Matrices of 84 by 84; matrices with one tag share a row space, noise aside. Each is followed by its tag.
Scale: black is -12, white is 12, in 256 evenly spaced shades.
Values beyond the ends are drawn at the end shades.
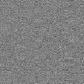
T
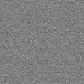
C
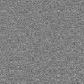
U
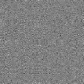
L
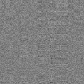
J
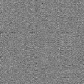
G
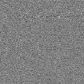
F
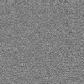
T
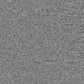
T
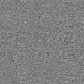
T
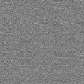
C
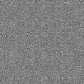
G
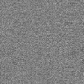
T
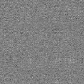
C
